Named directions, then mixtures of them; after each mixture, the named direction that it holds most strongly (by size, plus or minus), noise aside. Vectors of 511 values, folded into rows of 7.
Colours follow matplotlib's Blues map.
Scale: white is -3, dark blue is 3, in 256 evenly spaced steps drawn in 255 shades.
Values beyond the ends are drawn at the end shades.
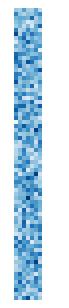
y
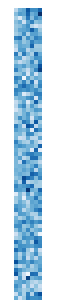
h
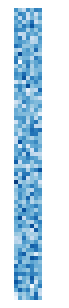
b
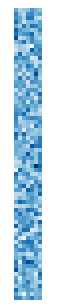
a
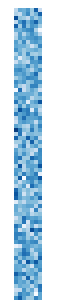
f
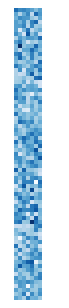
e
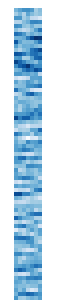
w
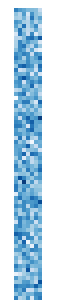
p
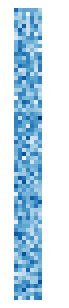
p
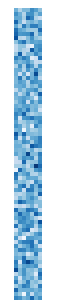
a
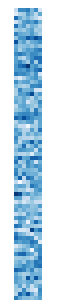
w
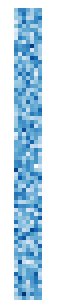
a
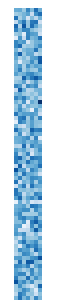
f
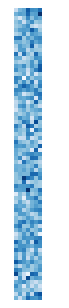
h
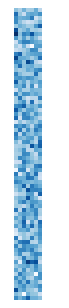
y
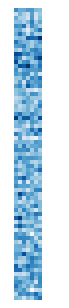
w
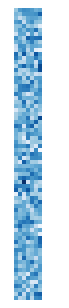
h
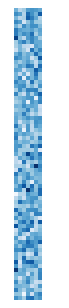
a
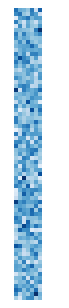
f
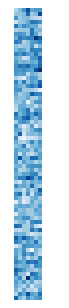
w
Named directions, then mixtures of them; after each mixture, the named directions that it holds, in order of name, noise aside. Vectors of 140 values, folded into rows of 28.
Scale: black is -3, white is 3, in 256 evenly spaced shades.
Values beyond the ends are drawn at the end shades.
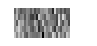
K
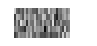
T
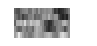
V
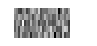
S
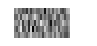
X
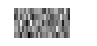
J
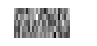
K, S, X.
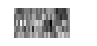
T, V, X.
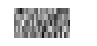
K, S, T.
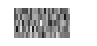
X.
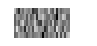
K, T.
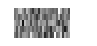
S.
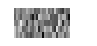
J, K.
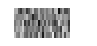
K, S.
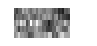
J, V.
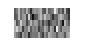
J, K.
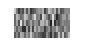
T, X.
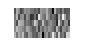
K.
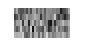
V, X.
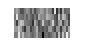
K, T.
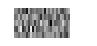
X.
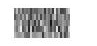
K, X.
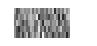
K.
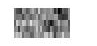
S, V.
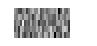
S.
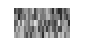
K, S, V.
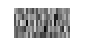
T.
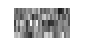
J, S, V.
